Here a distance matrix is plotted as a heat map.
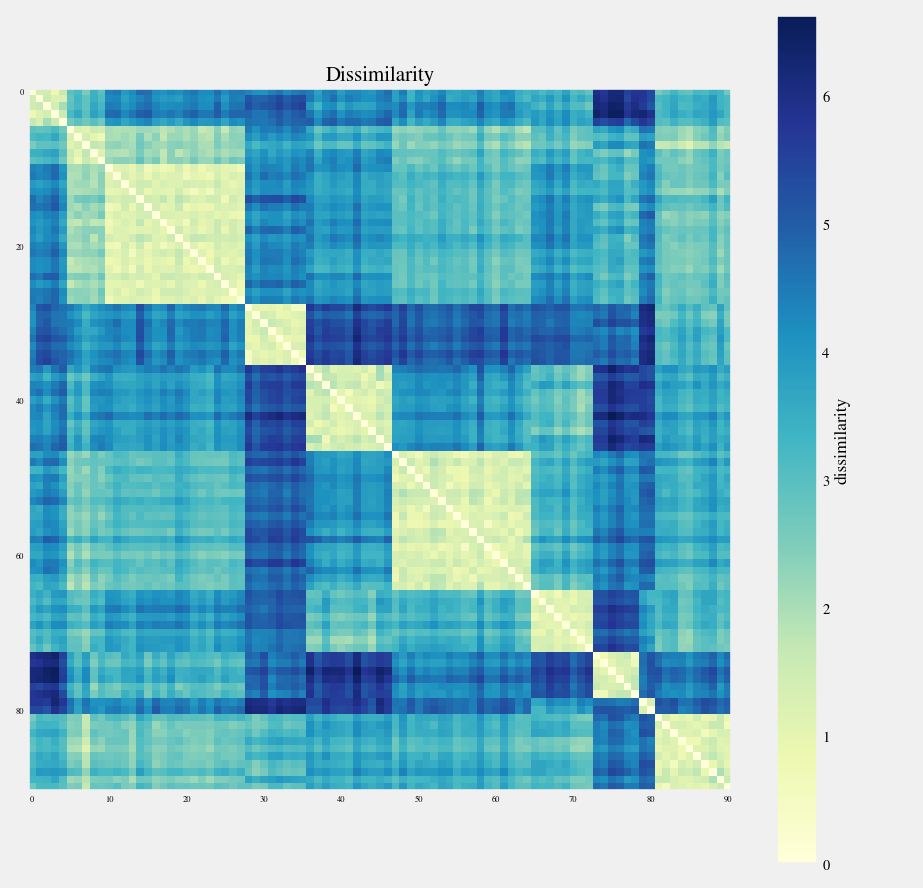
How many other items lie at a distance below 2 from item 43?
10
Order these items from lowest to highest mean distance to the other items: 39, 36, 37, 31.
37, 39, 36, 31
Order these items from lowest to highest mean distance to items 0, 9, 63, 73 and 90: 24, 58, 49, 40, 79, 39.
49, 24, 58, 40, 39, 79
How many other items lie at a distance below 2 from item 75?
5
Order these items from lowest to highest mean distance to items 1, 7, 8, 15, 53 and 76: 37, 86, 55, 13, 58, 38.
13, 55, 86, 58, 37, 38
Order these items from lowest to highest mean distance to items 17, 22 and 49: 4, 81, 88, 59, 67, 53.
59, 53, 81, 88, 4, 67
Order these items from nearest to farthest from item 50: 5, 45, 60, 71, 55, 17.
55, 60, 5, 17, 71, 45
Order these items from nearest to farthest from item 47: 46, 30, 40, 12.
12, 40, 46, 30
